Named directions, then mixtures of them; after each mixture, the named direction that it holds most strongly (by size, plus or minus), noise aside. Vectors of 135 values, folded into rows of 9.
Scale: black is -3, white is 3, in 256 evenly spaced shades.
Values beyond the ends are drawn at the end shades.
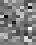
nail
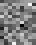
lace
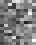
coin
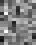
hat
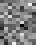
lace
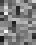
hat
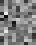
hat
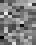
lace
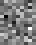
nail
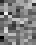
hat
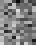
coin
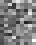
coin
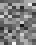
lace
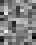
hat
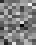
lace
